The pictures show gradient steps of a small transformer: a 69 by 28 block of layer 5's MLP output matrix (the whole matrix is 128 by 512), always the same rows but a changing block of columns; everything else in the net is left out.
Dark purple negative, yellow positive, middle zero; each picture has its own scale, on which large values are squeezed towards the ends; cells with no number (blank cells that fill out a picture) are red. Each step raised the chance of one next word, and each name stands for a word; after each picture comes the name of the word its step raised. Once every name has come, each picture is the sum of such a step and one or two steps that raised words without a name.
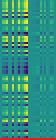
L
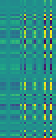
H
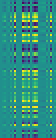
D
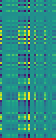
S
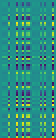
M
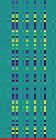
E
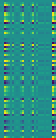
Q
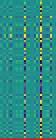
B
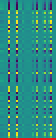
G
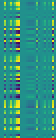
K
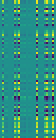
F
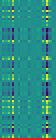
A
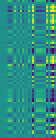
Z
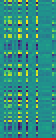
D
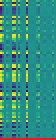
D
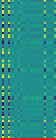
F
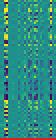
E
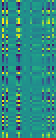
G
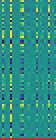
H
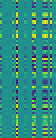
M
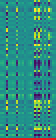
E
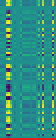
K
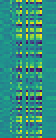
F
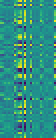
Q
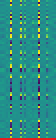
B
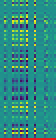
E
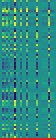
G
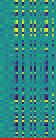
E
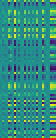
H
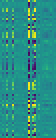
H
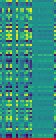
S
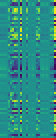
S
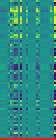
Z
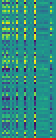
Z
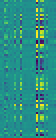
H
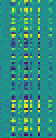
K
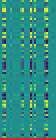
H
